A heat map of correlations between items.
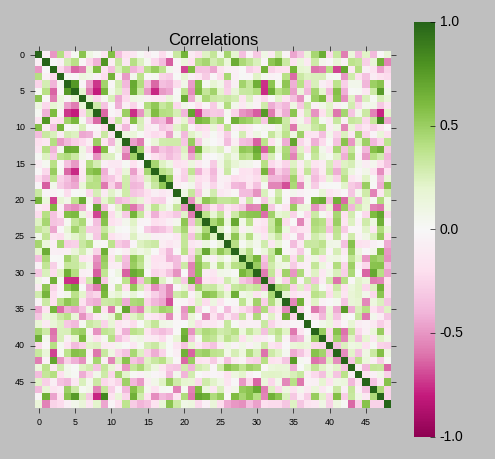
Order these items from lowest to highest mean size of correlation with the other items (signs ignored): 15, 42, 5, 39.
15, 39, 42, 5
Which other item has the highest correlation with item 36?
34
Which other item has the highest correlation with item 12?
35
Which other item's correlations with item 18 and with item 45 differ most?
33
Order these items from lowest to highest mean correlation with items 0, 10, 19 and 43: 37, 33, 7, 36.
36, 7, 37, 33
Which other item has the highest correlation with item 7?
16
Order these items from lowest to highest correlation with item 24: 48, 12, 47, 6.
12, 48, 6, 47
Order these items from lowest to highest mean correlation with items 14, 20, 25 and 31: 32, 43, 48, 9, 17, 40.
48, 17, 40, 32, 9, 43
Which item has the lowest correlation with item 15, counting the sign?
5
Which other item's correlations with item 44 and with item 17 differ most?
18
